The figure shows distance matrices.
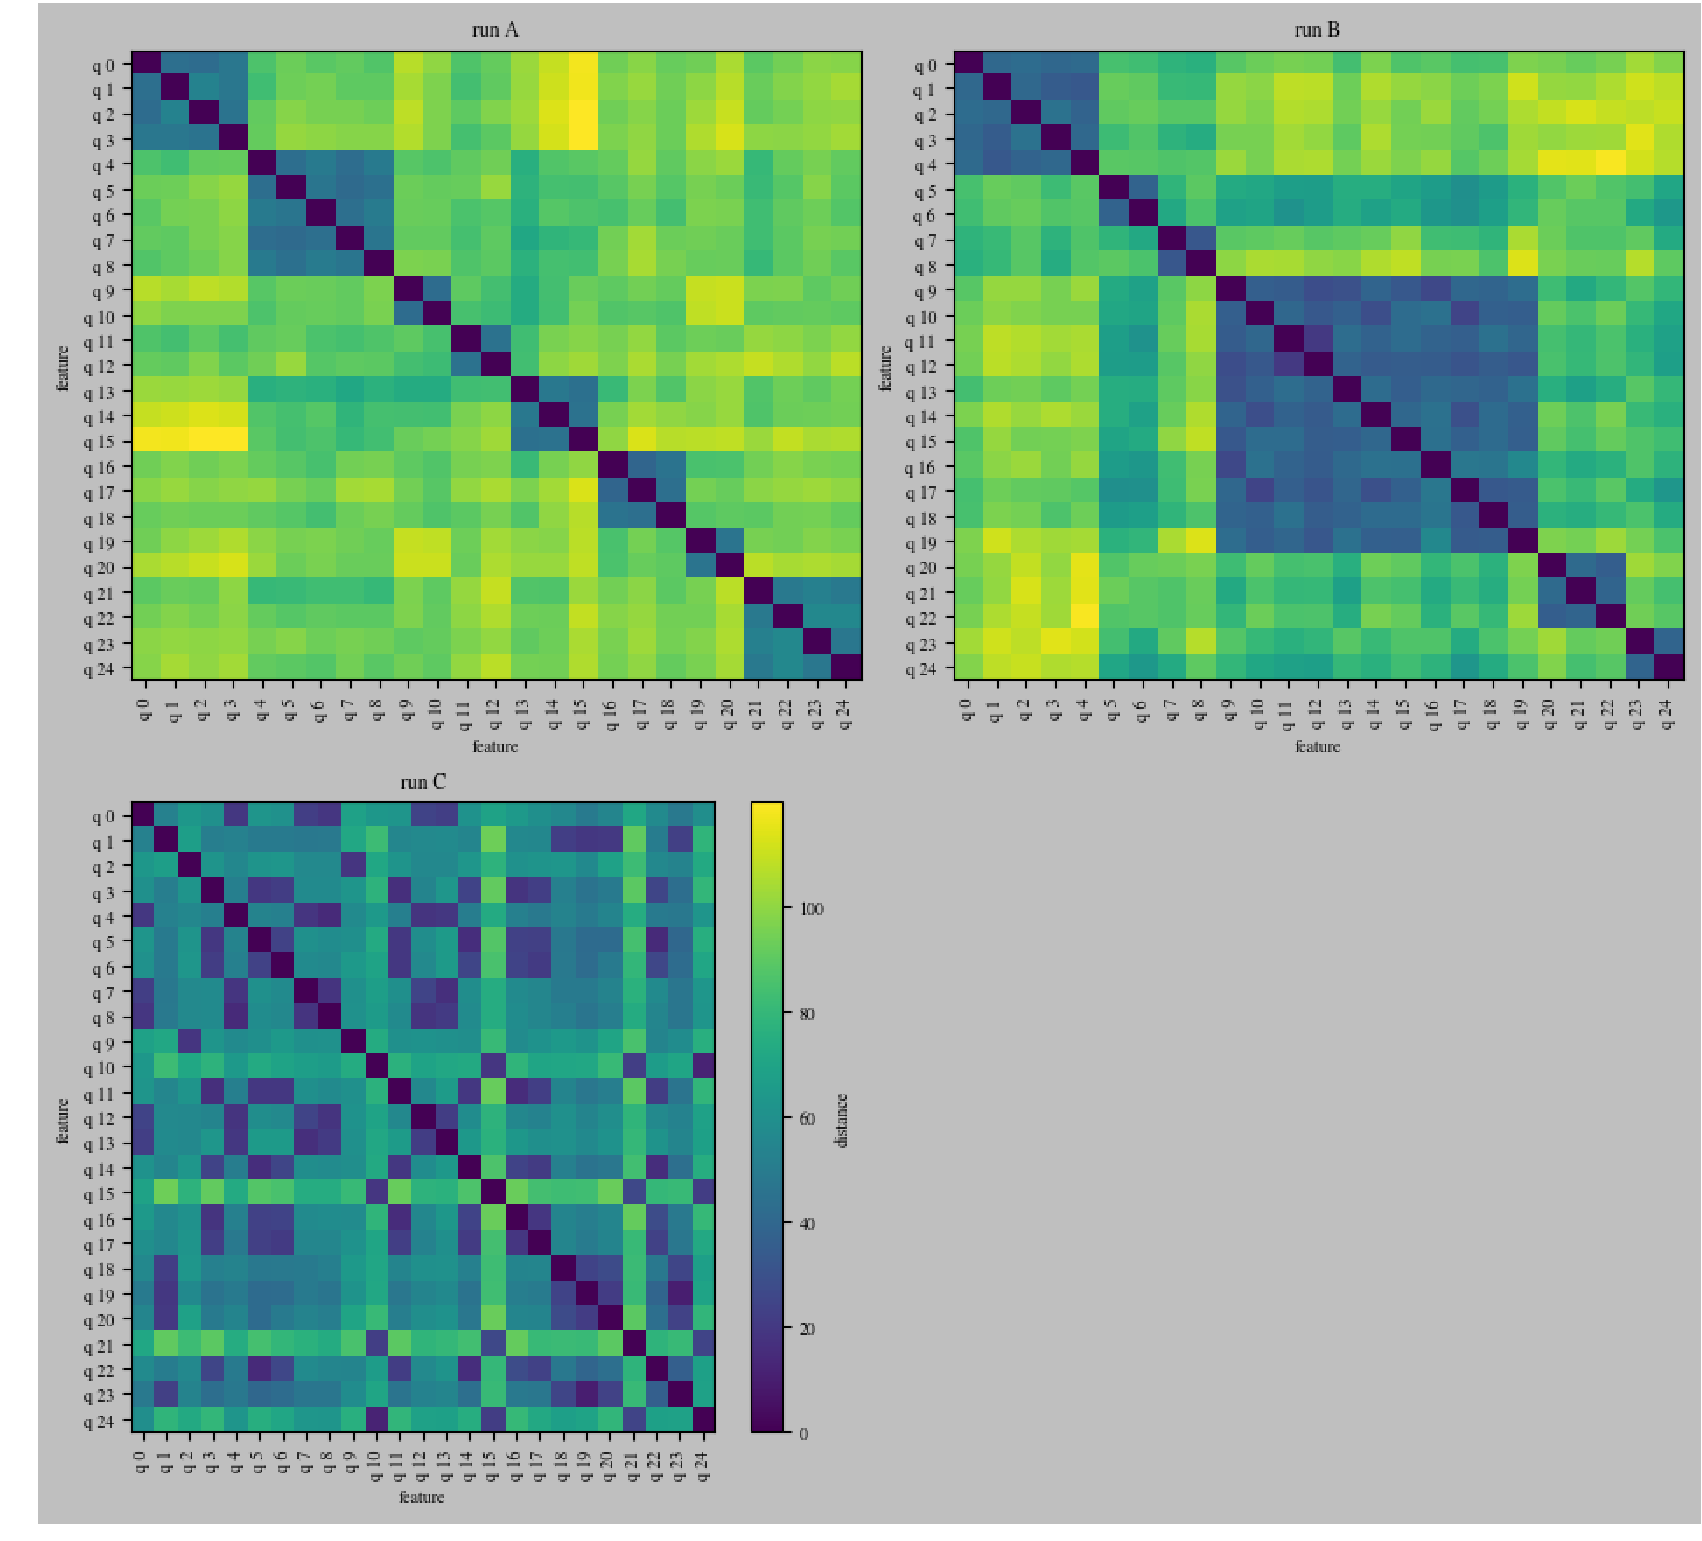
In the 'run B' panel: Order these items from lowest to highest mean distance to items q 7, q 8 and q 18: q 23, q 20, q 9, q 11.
q 9, q 11, q 20, q 23
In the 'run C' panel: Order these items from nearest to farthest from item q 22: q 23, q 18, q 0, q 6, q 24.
q 6, q 23, q 18, q 0, q 24
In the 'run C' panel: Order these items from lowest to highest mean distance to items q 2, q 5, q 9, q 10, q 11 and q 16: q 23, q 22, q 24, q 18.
q 22, q 23, q 18, q 24
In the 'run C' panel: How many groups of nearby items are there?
5
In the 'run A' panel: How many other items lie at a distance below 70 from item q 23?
3
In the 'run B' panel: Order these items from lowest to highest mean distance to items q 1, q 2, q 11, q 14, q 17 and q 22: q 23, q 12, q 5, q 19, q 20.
q 12, q 19, q 5, q 20, q 23
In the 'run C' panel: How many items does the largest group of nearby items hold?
8
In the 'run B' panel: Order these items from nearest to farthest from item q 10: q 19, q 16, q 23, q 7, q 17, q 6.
q 17, q 19, q 16, q 6, q 23, q 7
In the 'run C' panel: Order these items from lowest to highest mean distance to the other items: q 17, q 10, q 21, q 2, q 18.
q 17, q 18, q 2, q 10, q 21
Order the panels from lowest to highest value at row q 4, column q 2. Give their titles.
run B, run C, run A
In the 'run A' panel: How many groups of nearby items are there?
8
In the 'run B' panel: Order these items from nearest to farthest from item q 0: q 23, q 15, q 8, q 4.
q 4, q 8, q 15, q 23
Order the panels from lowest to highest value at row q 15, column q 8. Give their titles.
run C, run A, run B
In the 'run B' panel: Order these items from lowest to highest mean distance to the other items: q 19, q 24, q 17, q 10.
q 17, q 10, q 19, q 24
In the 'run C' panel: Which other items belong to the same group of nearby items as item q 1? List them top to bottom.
q 18, q 19, q 20, q 23
